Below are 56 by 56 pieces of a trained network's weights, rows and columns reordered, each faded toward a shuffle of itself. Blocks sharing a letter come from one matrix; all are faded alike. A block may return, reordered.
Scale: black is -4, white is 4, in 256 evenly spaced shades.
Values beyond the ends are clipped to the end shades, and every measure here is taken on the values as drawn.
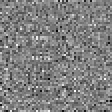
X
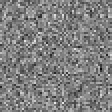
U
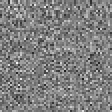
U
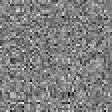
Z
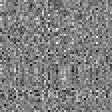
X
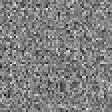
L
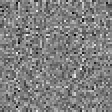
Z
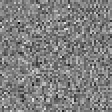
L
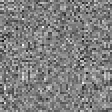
U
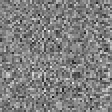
U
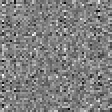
Z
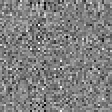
X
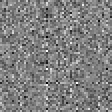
Z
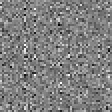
Z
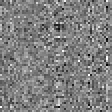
Z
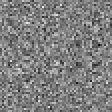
U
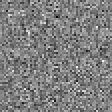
L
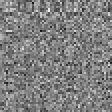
U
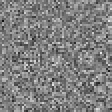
U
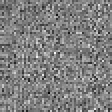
L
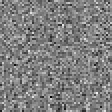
L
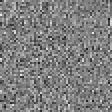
L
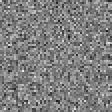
L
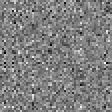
Z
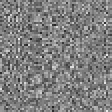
U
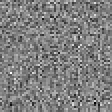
L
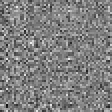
U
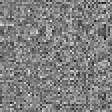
U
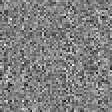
L
